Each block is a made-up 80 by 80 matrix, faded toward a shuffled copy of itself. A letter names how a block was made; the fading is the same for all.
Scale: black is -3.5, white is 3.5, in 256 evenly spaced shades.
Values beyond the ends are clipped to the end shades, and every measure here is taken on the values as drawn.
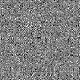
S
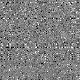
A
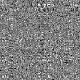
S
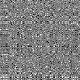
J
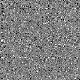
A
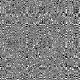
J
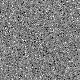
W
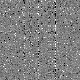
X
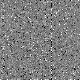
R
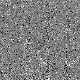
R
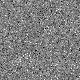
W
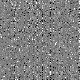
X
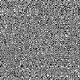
S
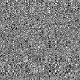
S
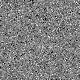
W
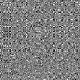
J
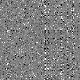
X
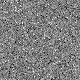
W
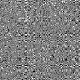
J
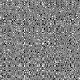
J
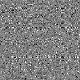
A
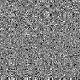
A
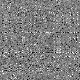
A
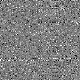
A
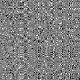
J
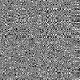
J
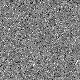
W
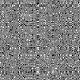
J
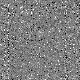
R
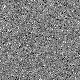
W
